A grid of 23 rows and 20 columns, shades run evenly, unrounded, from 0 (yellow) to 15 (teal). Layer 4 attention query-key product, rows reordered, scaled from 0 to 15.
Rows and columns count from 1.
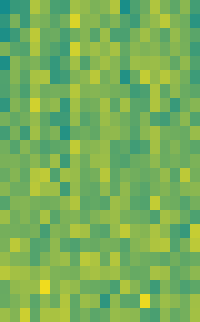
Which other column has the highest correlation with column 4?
11
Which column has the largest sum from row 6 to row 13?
7
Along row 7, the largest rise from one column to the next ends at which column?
17
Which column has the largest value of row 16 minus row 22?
15
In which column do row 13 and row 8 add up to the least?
4
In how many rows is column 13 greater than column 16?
16
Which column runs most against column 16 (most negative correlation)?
5
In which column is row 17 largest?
19
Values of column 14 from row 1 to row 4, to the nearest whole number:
11 12 8 7
